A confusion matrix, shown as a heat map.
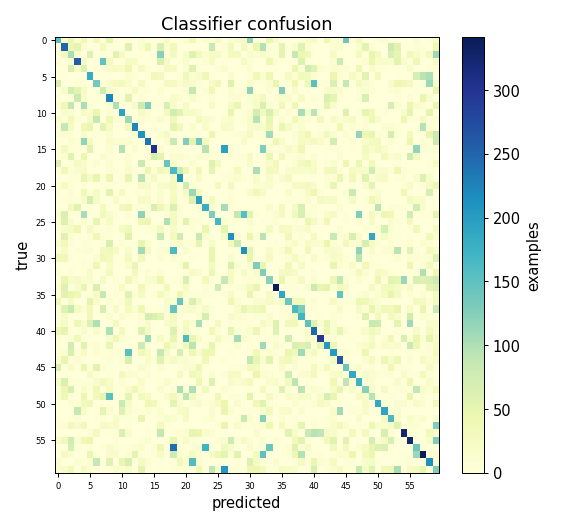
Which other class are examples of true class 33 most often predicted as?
54
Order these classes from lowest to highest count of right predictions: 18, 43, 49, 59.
49, 59, 18, 43
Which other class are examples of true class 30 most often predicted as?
47
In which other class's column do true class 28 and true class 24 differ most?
29
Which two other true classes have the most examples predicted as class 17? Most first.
25, 9
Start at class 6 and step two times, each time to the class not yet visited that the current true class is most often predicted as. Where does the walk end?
8
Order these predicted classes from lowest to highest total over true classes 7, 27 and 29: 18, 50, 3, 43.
50, 3, 43, 18
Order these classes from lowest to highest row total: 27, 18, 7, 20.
20, 7, 18, 27
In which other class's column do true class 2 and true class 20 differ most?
16
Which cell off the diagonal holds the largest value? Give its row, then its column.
56, 18
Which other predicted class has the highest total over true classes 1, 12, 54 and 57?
32
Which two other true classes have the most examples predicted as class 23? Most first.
56, 15
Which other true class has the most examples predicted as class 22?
14
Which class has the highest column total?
18
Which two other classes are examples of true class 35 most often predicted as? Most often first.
44, 7
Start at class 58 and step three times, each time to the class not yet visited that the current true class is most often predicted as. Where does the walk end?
36
